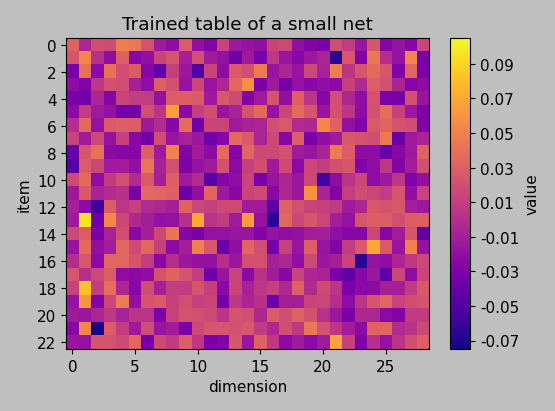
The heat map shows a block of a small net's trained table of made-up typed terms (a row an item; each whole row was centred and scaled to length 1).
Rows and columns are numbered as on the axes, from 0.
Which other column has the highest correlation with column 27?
24
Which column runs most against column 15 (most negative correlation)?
0
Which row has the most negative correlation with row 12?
8
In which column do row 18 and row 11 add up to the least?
5
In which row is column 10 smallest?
2
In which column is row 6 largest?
20
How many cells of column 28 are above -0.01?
13
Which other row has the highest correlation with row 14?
1
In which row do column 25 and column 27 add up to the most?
15
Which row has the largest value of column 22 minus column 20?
10
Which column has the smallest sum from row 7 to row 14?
16
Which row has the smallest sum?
14
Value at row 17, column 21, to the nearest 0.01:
-0.03
